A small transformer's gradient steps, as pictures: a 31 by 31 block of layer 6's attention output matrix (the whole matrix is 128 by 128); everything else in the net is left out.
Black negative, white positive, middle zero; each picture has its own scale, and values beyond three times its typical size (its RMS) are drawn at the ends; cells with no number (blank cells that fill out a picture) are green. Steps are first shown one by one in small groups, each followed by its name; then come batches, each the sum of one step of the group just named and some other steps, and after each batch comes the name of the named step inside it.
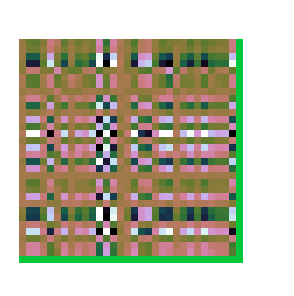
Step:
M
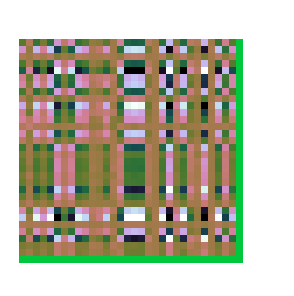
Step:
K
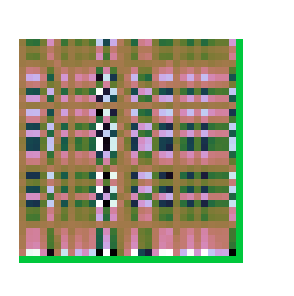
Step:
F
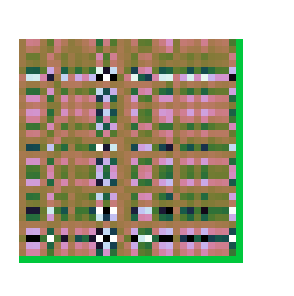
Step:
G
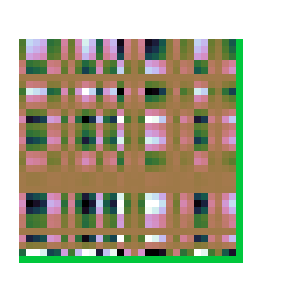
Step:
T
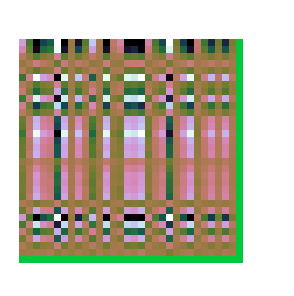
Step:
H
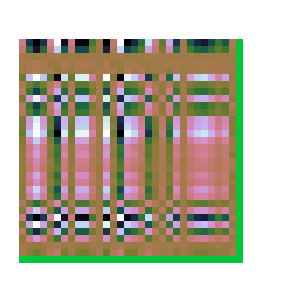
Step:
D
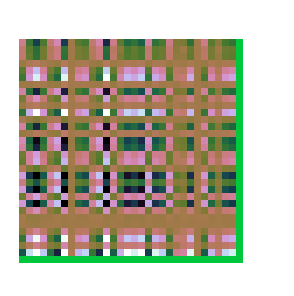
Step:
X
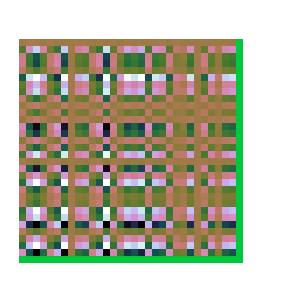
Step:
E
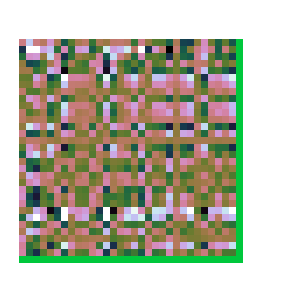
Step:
E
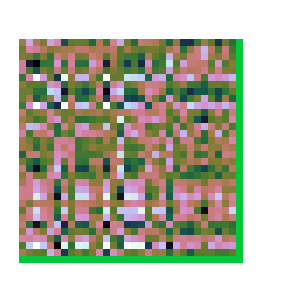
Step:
E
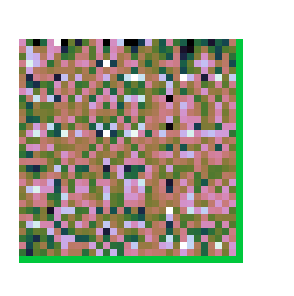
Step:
H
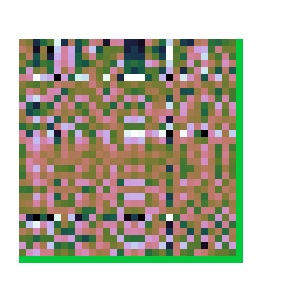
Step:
H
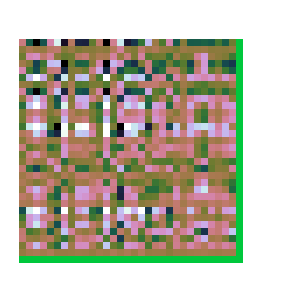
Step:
D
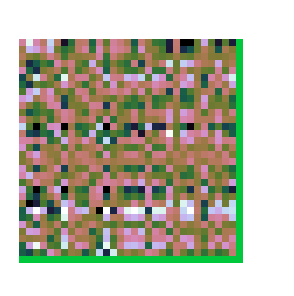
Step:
E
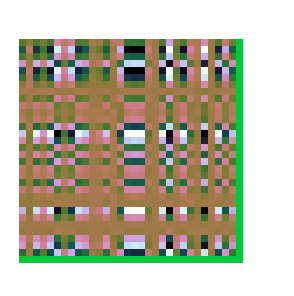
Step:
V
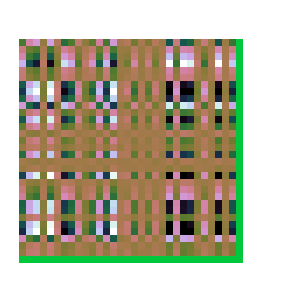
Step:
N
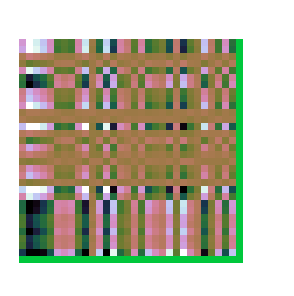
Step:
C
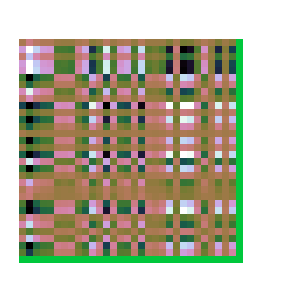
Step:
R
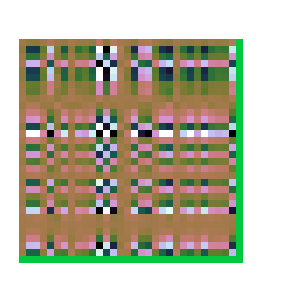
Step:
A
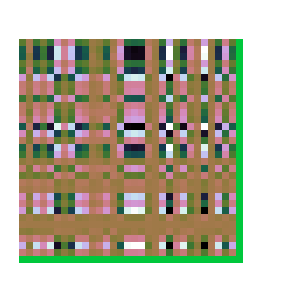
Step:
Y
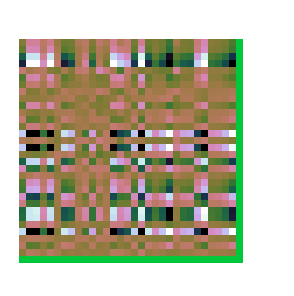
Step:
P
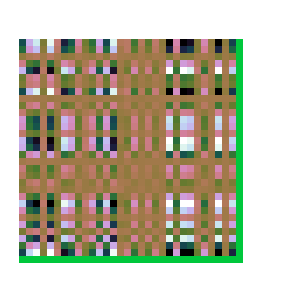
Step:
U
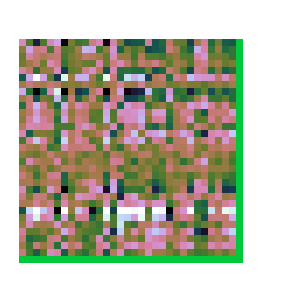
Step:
P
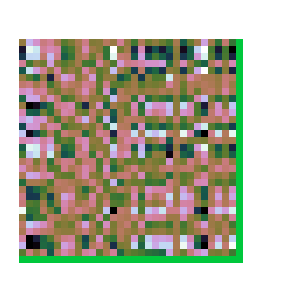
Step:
V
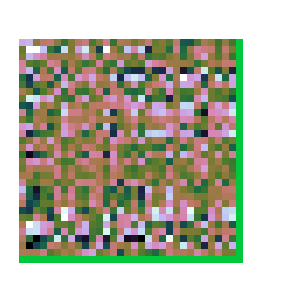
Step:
R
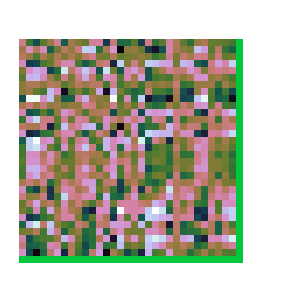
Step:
N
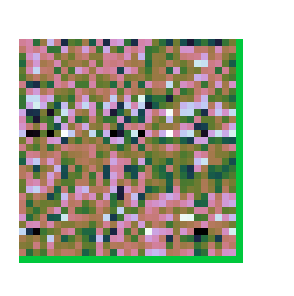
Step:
P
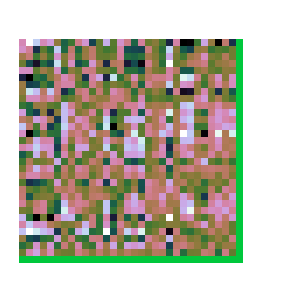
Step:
U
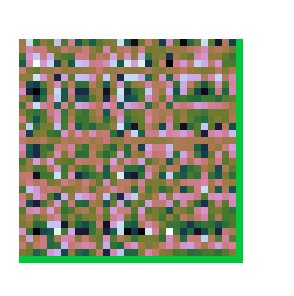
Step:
P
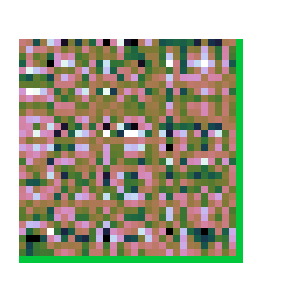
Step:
C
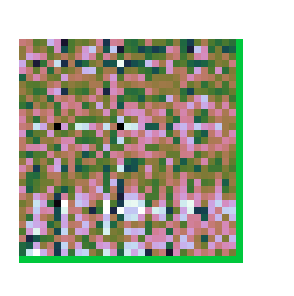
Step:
U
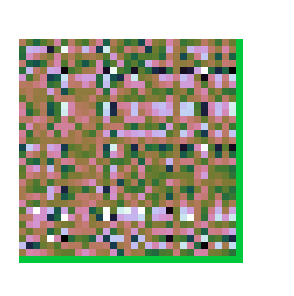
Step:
Y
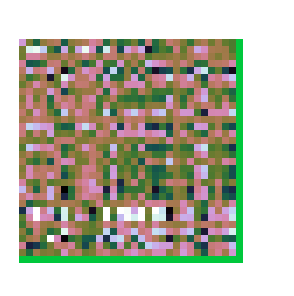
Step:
C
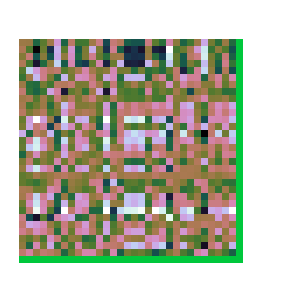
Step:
Y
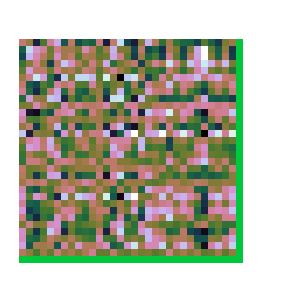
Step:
Y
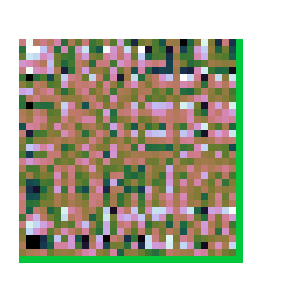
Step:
R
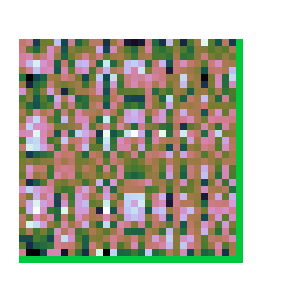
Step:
A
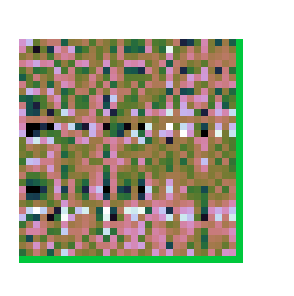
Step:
V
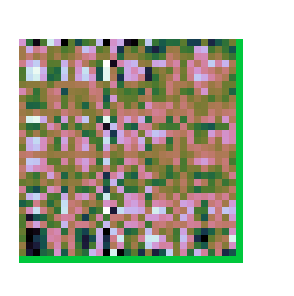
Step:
C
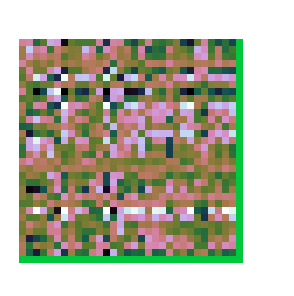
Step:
N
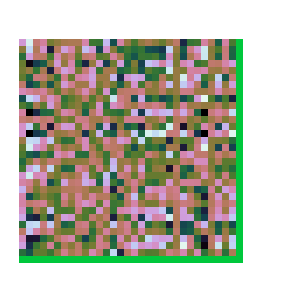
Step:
Y
